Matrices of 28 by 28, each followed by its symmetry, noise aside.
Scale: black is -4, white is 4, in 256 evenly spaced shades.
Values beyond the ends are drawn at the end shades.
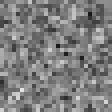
symmetric across the other diagonal.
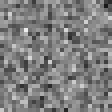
symmetric across the other diagonal.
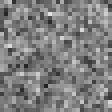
symmetric across the other diagonal.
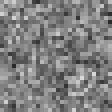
symmetric.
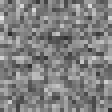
mirrored left to right.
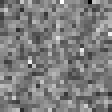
same after a half turn.
